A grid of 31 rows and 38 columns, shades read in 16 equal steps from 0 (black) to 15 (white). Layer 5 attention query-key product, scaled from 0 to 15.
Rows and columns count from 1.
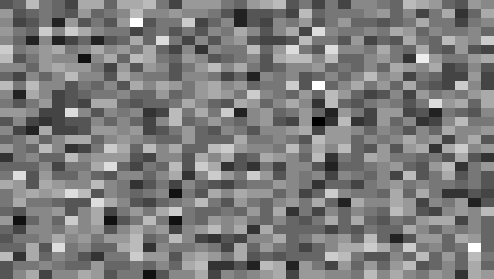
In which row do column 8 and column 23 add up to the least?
5
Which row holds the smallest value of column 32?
7
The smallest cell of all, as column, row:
25, 14
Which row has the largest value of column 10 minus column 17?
27
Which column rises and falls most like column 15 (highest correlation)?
22
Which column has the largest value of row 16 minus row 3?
19
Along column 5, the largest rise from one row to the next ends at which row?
6
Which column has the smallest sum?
2
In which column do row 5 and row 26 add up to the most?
13
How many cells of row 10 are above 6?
27
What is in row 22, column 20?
9
